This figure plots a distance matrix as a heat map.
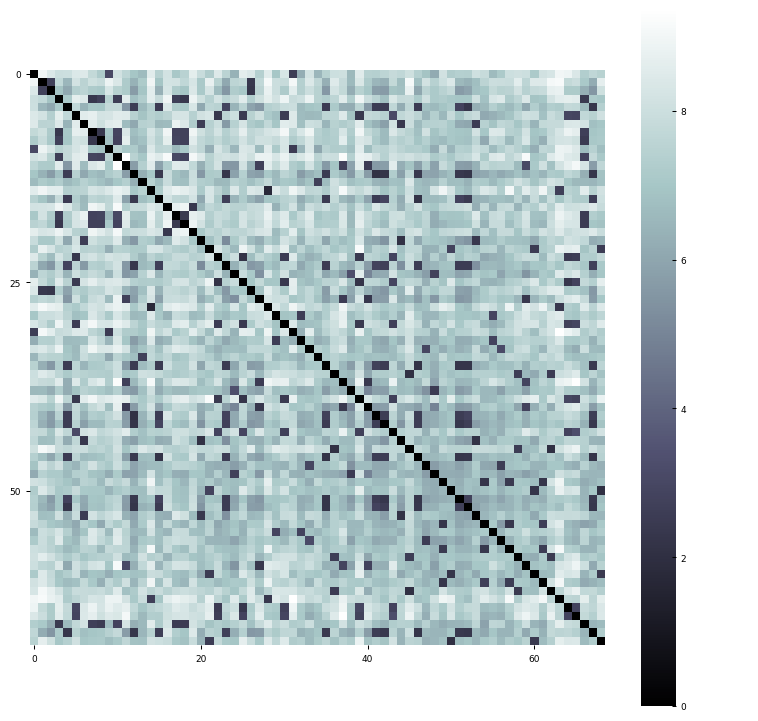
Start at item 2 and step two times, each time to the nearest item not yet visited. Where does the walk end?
1
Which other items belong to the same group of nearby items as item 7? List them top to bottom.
3, 8, 10, 17, 18, 66
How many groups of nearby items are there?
16
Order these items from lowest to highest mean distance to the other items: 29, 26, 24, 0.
24, 26, 29, 0
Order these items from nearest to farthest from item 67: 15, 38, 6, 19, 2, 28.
15, 2, 38, 6, 28, 19
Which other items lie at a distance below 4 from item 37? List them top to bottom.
11, 27, 40, 59
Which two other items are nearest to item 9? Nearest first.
31, 0
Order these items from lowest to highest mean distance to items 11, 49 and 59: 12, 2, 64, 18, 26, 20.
12, 20, 26, 2, 18, 64
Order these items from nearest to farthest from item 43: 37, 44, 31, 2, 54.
54, 2, 44, 31, 37
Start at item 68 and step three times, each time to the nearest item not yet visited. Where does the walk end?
21
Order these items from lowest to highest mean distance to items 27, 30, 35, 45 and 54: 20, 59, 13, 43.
59, 43, 20, 13
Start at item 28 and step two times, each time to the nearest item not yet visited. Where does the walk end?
63
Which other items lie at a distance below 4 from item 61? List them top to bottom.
49, 54, 57
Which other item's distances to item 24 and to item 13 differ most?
34
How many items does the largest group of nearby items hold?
11
